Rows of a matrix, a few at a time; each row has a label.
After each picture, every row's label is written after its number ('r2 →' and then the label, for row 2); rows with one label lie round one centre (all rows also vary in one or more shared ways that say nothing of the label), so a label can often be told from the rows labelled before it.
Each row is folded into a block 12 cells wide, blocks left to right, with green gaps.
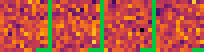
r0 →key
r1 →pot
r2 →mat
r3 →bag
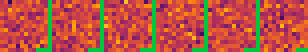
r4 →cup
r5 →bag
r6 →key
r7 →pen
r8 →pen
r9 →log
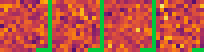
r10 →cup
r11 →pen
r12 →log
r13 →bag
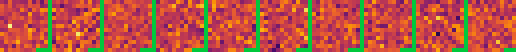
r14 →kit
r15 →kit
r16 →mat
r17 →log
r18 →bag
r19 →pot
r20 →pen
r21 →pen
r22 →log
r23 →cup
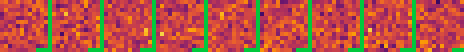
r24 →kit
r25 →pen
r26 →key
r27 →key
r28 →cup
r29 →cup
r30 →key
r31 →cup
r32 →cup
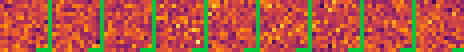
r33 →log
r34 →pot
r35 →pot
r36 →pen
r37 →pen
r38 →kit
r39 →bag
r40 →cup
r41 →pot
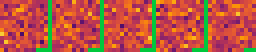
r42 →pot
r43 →pot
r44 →pot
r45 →bag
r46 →pot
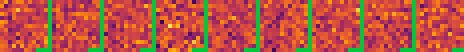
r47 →log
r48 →cup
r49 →log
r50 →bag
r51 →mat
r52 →pot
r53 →kit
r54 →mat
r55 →log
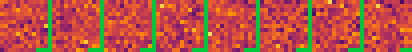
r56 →pen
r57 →log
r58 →pot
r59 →key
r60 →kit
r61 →log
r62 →mat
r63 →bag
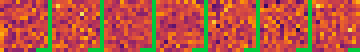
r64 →key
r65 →pot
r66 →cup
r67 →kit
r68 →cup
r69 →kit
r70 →mat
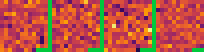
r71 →cup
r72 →pen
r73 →key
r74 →mat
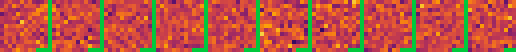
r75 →bag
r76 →log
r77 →bag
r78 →pen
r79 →log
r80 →pot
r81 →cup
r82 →bag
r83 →key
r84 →mat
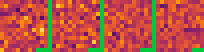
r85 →pot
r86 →pot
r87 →key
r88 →bag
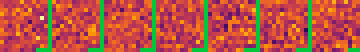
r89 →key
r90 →key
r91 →mat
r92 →key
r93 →kit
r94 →pen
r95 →pot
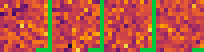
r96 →cup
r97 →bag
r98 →key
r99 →key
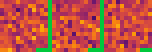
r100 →cup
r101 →log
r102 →pen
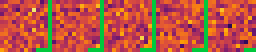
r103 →pot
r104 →cup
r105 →key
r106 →bag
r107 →pot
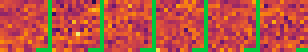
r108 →log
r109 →kit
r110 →mat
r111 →pot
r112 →pen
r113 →kit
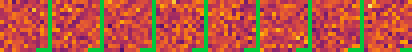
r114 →key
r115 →log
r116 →bag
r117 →kit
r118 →mat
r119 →key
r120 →log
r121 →pen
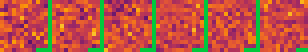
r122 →mat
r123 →key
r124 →log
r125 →pen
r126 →pot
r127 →pot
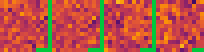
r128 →mat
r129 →mat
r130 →kit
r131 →pot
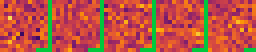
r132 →kit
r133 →pen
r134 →key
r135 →key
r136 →log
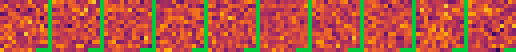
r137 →mat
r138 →pen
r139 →kit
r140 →cup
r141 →cup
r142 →log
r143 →kit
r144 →kit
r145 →kit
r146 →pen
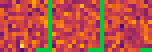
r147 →cup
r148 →bag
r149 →mat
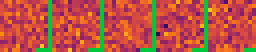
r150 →pot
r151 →pot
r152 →cup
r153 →log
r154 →key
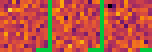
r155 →kit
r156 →pot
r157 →bag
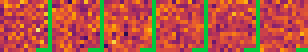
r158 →mat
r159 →pen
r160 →key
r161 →key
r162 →kit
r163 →pen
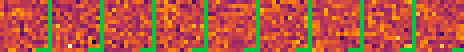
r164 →pen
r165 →log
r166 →pot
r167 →kit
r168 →key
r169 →kit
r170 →mat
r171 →pot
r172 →cup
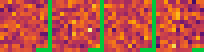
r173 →bag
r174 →pen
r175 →cup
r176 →mat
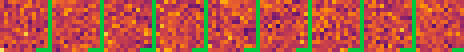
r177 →kit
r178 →bag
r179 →pot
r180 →cup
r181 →log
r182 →kit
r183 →mat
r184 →pen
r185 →kit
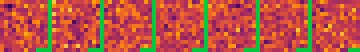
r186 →bag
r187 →mat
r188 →log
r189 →pot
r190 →log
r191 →key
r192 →bag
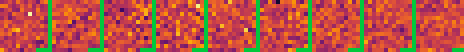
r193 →pot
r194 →key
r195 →key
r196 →pen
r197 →pot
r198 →pot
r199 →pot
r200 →cup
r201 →cup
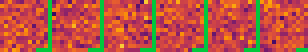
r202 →pot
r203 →log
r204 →mat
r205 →mat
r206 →mat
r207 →bag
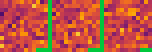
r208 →pot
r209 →mat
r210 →bag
